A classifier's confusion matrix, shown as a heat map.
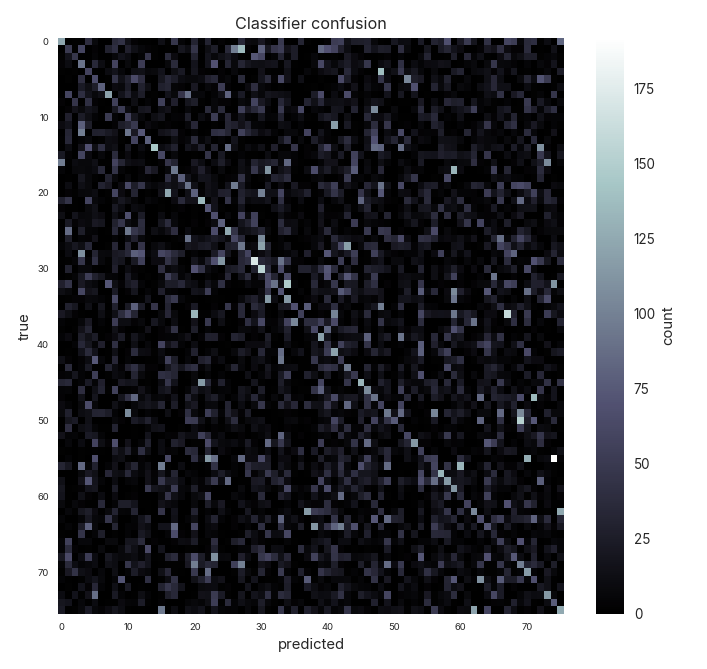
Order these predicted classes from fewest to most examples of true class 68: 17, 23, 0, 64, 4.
0, 17, 4, 64, 23
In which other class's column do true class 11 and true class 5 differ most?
41
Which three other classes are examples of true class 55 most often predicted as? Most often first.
74, 70, 22
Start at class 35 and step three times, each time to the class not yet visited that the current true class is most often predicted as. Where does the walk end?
58
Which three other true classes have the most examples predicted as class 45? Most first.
21, 56, 20
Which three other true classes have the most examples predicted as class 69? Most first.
50, 49, 21
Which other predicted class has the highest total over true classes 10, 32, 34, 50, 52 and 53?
31
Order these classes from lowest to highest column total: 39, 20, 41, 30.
39, 20, 41, 30
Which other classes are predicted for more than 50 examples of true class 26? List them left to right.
19, 30, 51, 66, 69
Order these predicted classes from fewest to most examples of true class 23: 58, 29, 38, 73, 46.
38, 46, 73, 58, 29
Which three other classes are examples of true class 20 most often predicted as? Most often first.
16, 30, 48
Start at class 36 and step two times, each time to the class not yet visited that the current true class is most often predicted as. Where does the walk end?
13
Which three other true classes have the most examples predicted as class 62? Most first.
75, 37, 9
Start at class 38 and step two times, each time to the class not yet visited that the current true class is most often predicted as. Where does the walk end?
54
